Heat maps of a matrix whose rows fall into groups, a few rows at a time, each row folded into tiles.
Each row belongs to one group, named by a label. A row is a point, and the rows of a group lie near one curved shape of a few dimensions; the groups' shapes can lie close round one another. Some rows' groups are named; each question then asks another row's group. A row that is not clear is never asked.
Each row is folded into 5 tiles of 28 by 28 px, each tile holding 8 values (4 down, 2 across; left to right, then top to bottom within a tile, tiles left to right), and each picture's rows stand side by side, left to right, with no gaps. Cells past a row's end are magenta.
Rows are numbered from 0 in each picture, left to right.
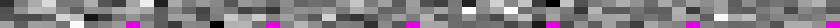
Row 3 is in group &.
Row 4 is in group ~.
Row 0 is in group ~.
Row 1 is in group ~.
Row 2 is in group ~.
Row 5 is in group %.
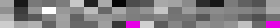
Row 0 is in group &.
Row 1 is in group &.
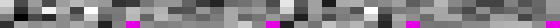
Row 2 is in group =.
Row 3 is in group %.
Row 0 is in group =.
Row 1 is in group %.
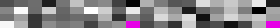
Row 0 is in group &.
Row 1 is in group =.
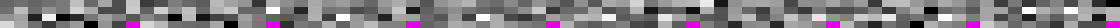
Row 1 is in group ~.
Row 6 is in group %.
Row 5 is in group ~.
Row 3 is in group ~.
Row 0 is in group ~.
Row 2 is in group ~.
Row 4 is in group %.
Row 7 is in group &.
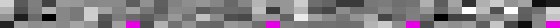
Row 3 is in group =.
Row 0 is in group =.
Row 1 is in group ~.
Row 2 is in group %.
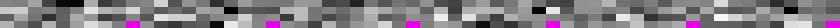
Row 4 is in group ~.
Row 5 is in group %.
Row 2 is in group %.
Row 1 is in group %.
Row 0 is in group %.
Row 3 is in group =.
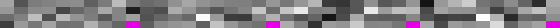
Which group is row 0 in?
~
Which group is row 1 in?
~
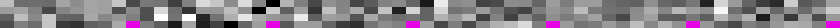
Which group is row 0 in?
=
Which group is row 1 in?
=
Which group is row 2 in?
=
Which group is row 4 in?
%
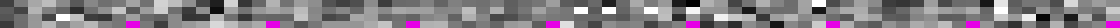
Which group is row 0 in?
~
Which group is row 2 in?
%
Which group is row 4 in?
&
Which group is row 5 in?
=
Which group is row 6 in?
%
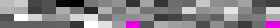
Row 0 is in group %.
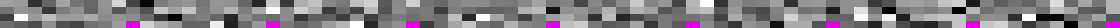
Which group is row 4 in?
~
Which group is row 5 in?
~
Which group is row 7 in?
~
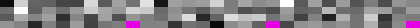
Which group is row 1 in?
~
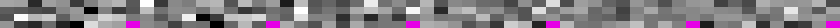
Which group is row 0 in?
%
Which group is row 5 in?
=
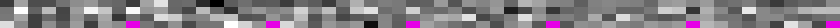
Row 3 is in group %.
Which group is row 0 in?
&
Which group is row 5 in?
&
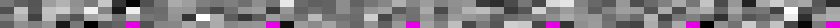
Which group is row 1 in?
~
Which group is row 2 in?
=
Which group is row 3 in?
&
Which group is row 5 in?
=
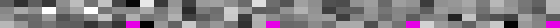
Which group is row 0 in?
&
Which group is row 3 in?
~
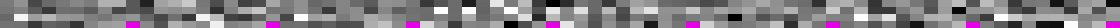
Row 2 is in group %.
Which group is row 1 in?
~
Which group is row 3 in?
&
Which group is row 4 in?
&
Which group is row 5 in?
~
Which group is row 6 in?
=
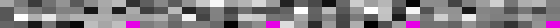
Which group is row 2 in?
&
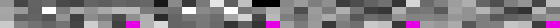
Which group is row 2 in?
&
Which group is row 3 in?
&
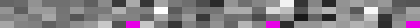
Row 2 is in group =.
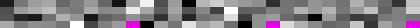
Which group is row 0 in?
~
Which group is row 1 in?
=
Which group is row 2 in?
~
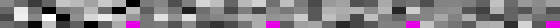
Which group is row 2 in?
=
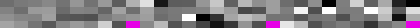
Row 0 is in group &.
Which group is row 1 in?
~
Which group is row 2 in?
&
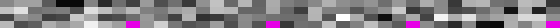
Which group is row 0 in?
%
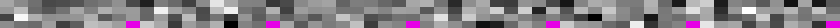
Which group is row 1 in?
&
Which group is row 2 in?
~
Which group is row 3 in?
=
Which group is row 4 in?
~
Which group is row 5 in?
&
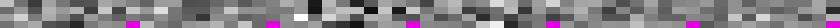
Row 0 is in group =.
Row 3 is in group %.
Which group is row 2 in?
=
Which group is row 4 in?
%
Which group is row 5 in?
~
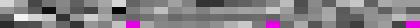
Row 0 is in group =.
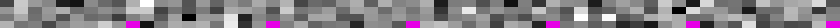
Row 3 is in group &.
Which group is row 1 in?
=
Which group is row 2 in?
~
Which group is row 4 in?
=
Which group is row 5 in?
=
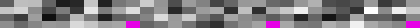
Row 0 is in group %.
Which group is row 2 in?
%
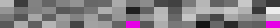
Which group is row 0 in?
~
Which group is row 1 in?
=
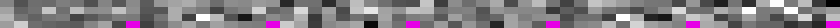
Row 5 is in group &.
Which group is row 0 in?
&
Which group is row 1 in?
~
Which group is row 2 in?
&
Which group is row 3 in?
~
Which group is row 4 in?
~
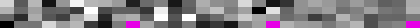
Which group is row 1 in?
=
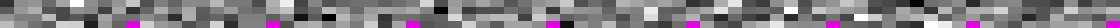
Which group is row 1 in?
~
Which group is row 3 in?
~
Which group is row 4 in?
=
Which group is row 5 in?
%
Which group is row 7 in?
%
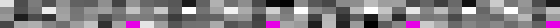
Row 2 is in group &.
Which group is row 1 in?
&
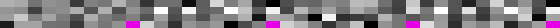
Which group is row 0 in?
=
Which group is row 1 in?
&
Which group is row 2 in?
~
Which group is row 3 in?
&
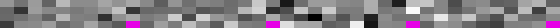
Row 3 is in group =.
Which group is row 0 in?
~
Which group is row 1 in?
~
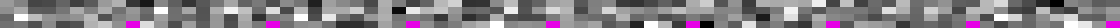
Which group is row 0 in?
%
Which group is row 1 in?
&
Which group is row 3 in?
%
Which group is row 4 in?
&
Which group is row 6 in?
=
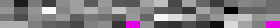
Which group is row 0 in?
&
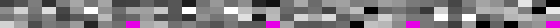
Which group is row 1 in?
&
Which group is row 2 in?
%
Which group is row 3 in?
=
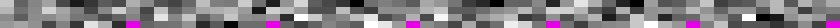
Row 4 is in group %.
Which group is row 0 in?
&
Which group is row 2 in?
%
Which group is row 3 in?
%
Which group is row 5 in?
~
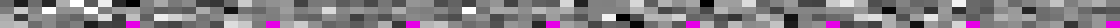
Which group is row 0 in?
&
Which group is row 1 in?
%
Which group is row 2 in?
&
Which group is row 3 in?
&
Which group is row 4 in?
~
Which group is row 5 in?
~
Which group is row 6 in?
=
